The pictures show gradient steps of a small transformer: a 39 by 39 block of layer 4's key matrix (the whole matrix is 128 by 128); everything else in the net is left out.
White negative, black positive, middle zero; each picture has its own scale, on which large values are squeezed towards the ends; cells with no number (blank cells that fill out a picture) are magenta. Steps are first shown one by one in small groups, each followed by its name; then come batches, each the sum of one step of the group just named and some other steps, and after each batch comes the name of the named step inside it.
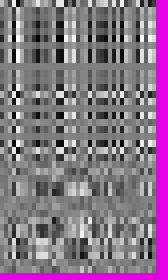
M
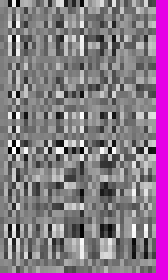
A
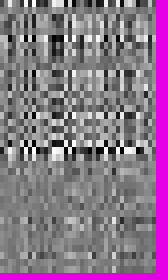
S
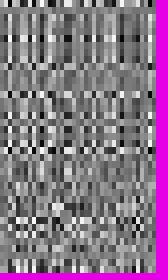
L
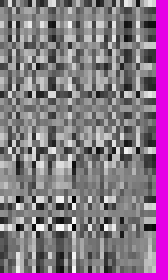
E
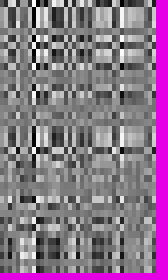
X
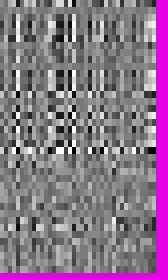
S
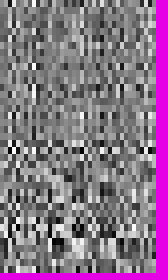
A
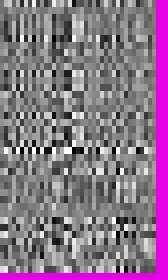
S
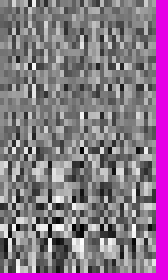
A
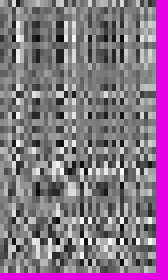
M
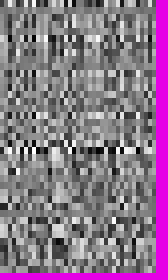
S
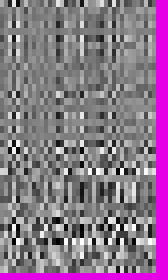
A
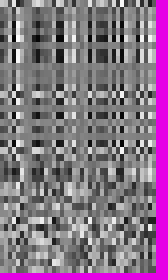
M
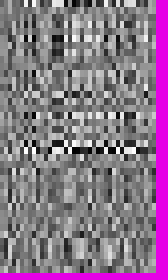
S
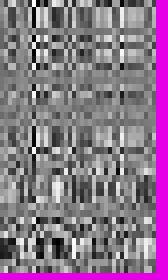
X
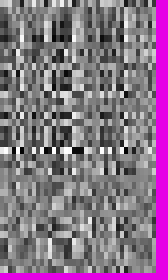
M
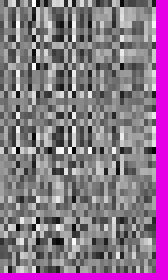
X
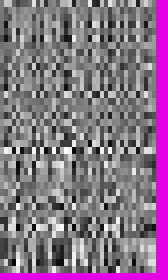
E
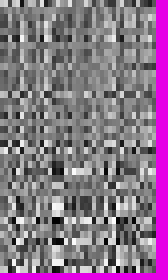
L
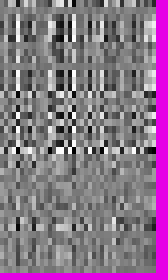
S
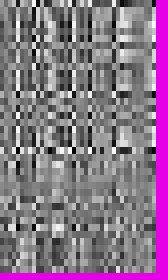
X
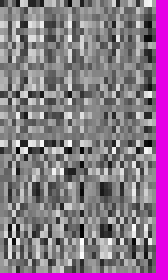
A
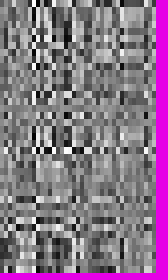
X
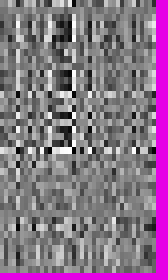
S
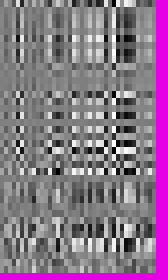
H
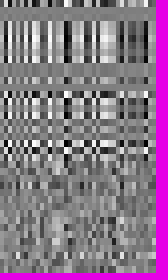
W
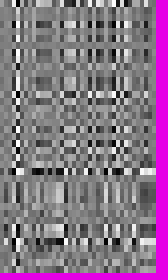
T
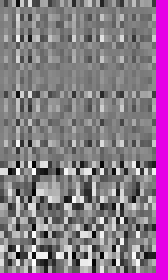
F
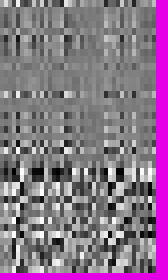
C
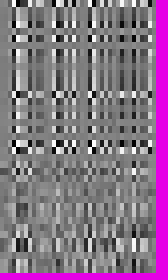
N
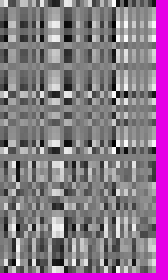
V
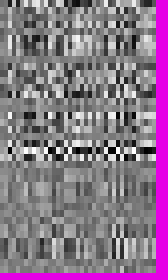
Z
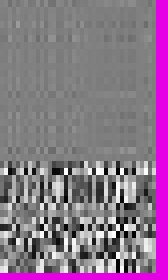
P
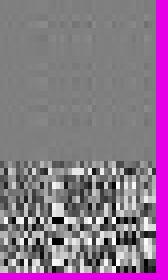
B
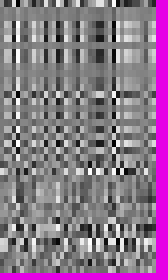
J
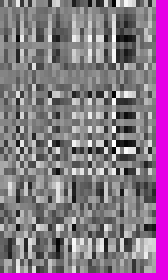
H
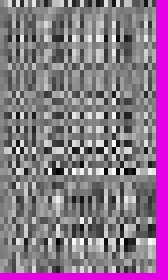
H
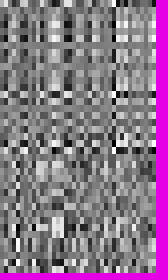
V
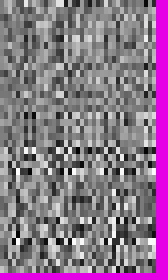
Z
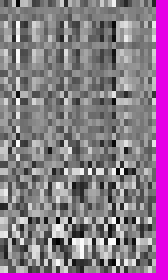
J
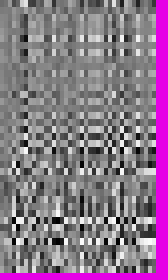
B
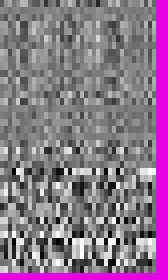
C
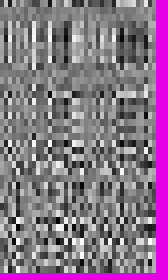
W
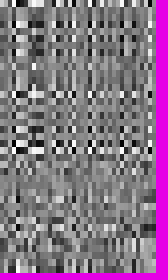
N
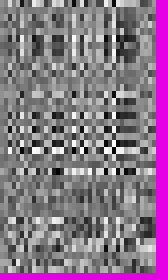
H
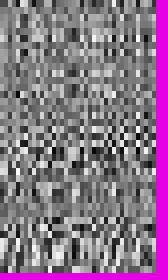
F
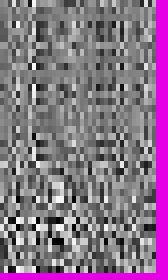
T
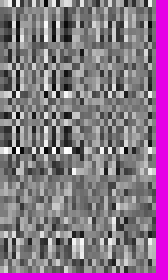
C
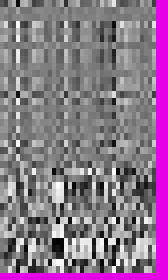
J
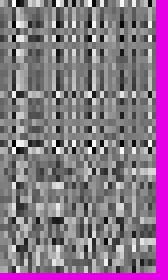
N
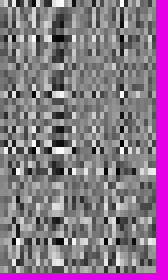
T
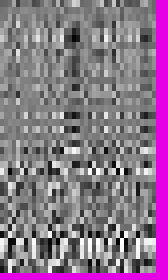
J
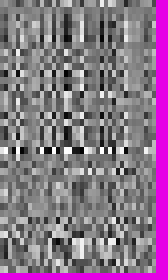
J
